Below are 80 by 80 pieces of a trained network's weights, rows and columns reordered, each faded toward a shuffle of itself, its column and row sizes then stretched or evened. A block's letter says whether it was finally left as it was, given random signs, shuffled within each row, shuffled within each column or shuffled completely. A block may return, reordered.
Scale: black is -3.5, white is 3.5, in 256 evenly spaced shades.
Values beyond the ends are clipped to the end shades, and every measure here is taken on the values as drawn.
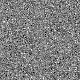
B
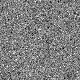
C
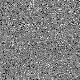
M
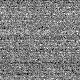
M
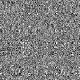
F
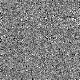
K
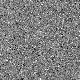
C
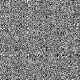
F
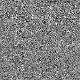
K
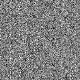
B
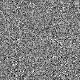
K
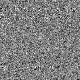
M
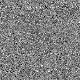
M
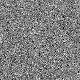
C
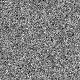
C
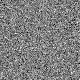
C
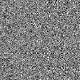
F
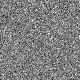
C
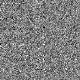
K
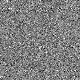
M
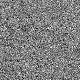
M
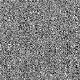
F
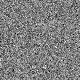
C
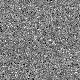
C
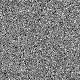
C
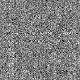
F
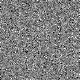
B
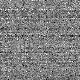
F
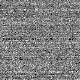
F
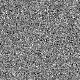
M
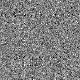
K
